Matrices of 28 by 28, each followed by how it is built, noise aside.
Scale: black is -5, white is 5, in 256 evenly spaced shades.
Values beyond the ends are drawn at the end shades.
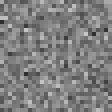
noise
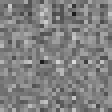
low rank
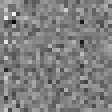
uneven columns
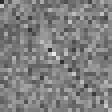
diagonal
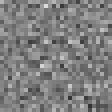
low rank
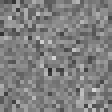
block diagonal
